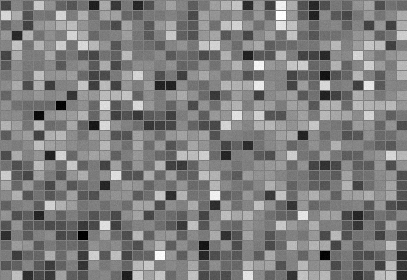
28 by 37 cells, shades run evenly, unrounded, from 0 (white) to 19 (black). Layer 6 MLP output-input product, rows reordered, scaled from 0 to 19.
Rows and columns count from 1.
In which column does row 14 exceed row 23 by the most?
28
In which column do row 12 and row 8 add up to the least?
22
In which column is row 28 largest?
12
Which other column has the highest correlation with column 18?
29
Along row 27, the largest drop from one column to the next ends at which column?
36
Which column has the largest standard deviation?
30
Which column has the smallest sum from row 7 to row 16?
10
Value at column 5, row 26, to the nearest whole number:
6
